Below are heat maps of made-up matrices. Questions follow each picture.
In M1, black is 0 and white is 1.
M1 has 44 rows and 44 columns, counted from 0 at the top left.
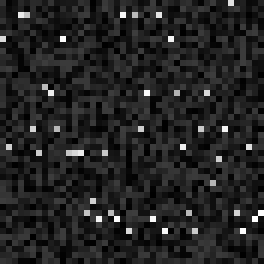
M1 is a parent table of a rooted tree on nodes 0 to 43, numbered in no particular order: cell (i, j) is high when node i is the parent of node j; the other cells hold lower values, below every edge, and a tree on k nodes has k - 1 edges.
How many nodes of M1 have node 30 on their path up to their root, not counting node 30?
7
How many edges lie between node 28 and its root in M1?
5
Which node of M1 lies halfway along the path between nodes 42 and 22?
26
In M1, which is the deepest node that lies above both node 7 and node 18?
35
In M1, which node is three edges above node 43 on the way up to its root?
24
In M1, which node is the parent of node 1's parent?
15
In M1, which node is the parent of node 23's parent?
38
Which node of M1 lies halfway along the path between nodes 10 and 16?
25
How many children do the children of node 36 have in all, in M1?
5
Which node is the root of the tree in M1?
2
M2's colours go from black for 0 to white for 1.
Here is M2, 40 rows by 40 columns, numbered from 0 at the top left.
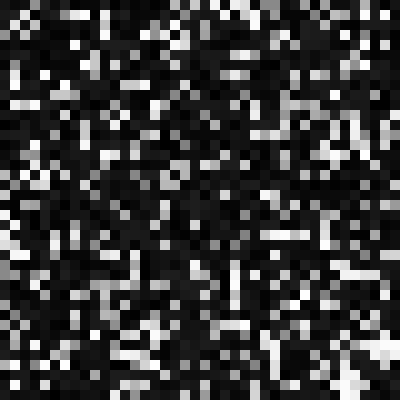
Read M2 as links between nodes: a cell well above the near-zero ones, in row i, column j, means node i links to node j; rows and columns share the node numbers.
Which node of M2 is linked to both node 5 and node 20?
node 16
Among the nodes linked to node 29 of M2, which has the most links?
node 32
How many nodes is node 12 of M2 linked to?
8
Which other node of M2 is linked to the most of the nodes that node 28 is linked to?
node 33
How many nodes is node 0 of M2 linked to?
11
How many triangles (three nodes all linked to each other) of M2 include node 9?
5
